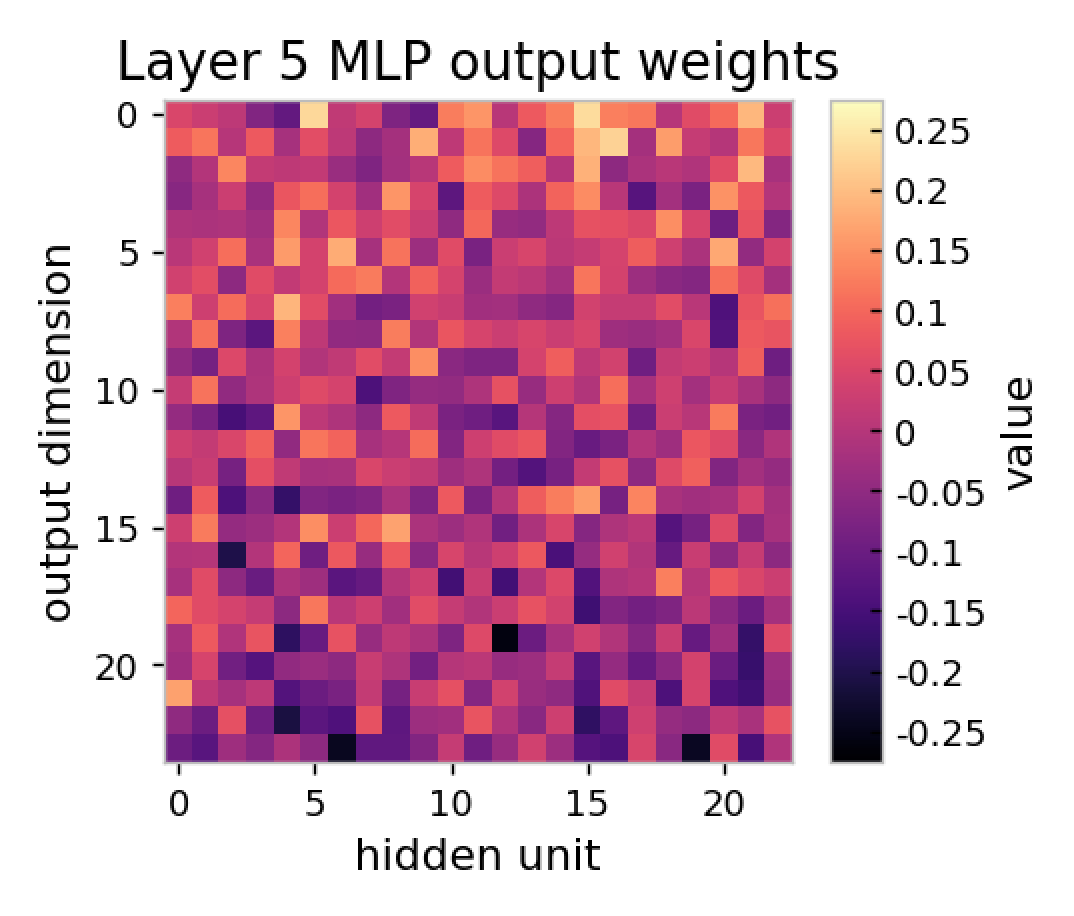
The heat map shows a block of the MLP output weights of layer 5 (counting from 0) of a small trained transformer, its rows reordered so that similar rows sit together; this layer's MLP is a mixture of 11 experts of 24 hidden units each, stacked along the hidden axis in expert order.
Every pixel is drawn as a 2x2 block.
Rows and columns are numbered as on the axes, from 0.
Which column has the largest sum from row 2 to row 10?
4
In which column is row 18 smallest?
15
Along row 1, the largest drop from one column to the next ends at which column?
17
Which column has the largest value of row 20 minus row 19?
12
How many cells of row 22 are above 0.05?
4
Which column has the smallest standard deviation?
22
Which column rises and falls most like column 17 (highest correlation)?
10
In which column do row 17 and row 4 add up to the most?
18
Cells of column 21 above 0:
12
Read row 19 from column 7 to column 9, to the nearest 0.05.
-0.05 0 0
